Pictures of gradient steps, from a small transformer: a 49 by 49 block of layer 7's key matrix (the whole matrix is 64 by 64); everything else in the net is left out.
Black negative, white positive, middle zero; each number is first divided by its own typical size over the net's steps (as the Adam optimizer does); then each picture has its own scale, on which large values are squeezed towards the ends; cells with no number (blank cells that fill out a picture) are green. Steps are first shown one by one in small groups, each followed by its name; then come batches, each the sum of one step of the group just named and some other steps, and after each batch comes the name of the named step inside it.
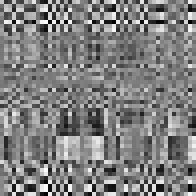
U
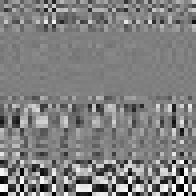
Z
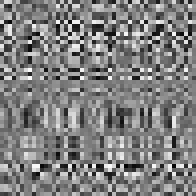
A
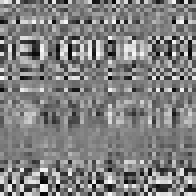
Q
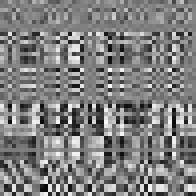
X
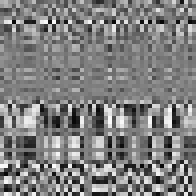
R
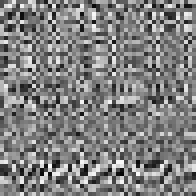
Z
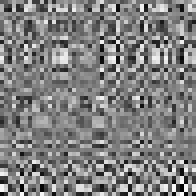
Z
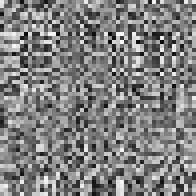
Z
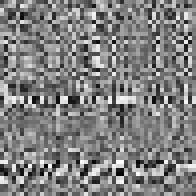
A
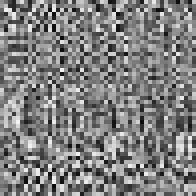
X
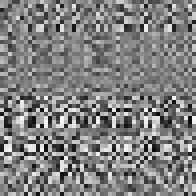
Z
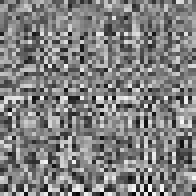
X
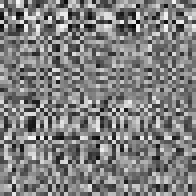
Q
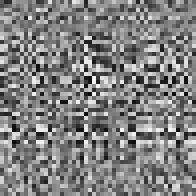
U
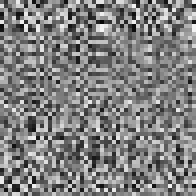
Q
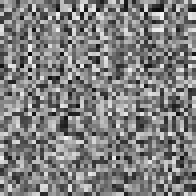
U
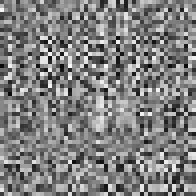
Z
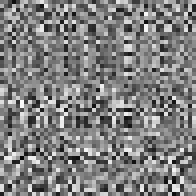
Z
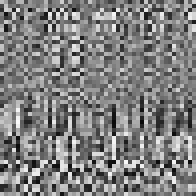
X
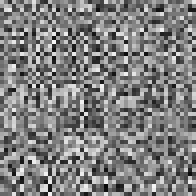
U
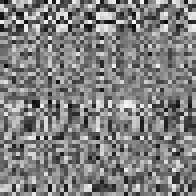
U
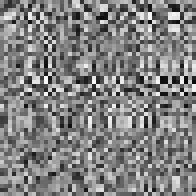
R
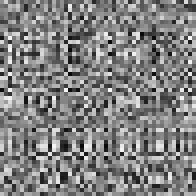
Q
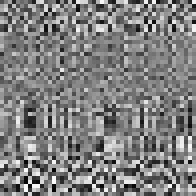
A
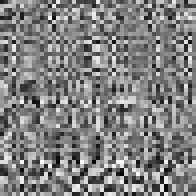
A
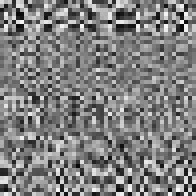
R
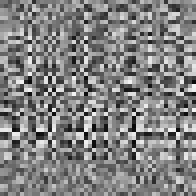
Z
